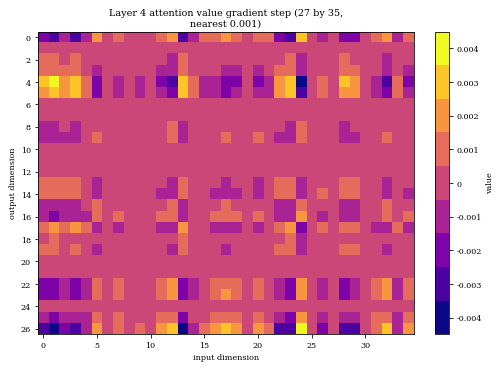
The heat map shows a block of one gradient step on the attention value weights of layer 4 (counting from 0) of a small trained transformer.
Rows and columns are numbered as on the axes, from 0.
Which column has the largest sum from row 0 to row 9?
1
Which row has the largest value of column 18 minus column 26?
26
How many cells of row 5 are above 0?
13
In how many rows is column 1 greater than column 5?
9
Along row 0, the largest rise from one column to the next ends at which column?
24
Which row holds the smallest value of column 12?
4
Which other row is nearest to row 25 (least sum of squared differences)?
16
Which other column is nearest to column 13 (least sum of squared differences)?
23
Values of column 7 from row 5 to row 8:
-0.001 0 0 0
